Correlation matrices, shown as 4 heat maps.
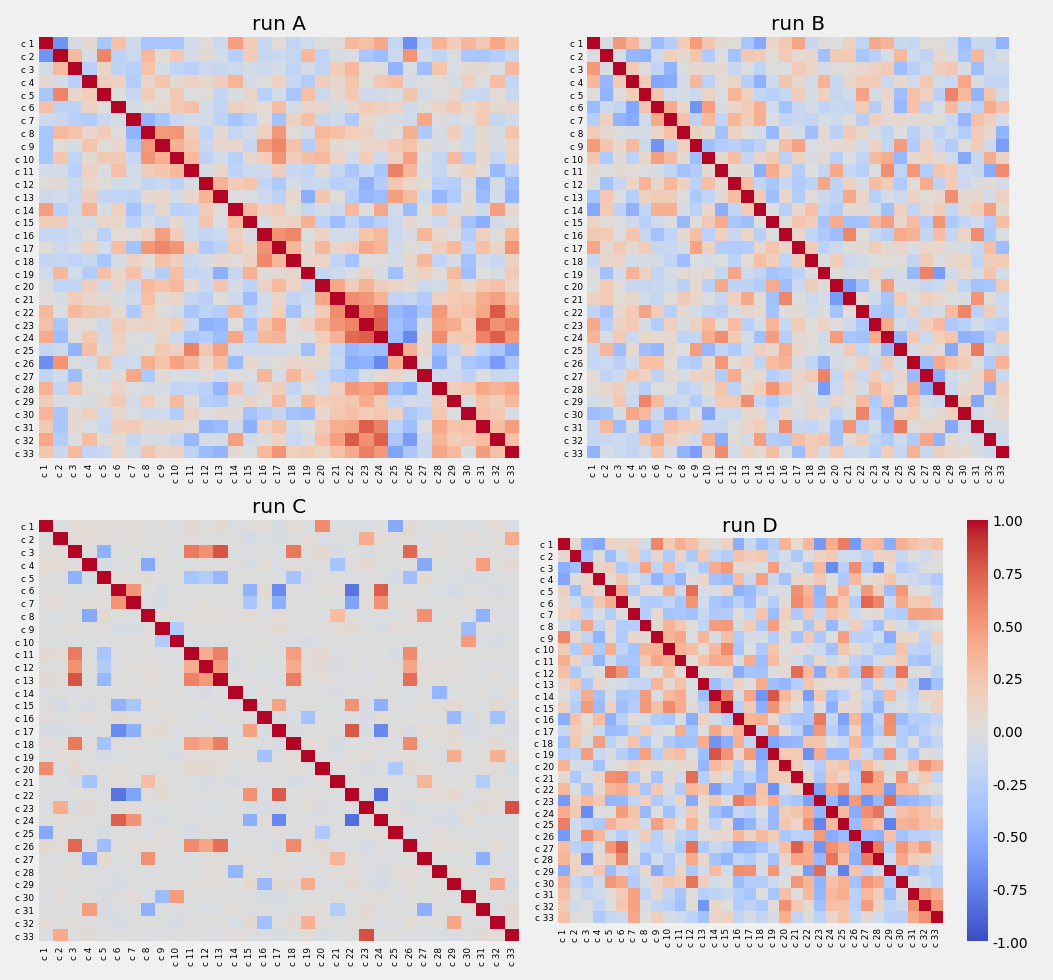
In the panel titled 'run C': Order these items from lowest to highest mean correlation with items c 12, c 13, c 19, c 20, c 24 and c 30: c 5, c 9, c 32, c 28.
c 5, c 9, c 28, c 32
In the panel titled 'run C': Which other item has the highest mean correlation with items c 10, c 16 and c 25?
c 30
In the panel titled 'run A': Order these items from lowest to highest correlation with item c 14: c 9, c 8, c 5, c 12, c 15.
c 8, c 5, c 9, c 12, c 15
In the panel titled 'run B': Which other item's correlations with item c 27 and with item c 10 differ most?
c 6
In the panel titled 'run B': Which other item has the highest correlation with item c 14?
c 32
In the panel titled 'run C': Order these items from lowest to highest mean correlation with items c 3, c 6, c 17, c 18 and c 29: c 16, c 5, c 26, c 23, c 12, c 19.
c 5, c 16, c 23, c 19, c 12, c 26
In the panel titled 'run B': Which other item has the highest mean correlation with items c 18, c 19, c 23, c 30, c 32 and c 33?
c 27
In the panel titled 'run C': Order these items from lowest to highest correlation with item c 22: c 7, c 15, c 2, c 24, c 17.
c 24, c 7, c 2, c 15, c 17
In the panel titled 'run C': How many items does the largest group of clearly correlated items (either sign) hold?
7
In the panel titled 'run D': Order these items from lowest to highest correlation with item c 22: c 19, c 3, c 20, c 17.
c 19, c 17, c 3, c 20
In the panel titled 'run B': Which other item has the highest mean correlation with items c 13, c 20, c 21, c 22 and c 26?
c 29
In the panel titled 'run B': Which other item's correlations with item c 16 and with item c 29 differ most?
c 31
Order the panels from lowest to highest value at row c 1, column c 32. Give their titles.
run B, run C, run D, run A
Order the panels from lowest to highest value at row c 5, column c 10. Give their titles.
run C, run B, run A, run D
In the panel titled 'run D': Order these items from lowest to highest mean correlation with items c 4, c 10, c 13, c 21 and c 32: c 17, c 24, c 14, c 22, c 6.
c 17, c 14, c 24, c 22, c 6
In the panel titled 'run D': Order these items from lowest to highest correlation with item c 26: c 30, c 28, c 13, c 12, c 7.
c 28, c 30, c 12, c 7, c 13
